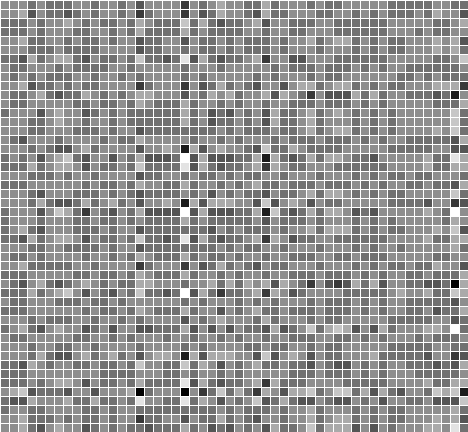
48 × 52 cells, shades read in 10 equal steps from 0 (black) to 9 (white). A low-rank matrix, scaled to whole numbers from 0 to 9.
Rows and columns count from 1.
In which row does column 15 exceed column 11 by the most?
44
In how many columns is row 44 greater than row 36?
20
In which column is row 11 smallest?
51
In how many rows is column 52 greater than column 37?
18
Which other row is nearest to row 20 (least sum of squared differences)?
6
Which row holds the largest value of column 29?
45
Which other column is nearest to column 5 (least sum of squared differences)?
24
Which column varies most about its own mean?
21
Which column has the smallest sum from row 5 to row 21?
30
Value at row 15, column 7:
5
